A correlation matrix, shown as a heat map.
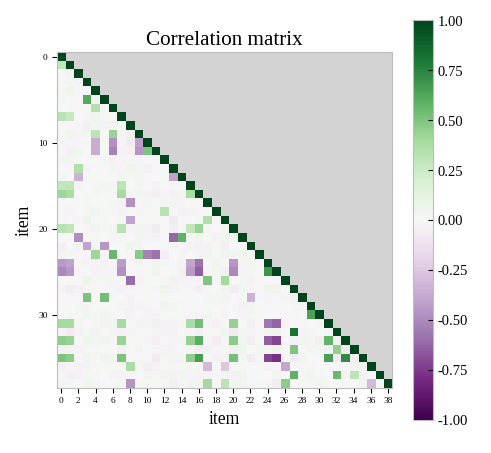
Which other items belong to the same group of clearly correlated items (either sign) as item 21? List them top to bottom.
2, 13, 14
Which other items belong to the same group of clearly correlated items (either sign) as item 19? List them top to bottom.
8, 17, 26, 36, 38
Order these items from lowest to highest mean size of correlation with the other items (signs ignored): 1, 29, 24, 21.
29, 21, 1, 24
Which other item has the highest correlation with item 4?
23
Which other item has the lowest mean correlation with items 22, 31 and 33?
25
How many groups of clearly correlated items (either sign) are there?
8
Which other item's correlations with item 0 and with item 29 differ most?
30
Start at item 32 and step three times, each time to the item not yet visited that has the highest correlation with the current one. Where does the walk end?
34
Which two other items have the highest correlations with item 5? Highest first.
3, 28
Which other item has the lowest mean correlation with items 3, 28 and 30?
22
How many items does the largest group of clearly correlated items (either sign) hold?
11
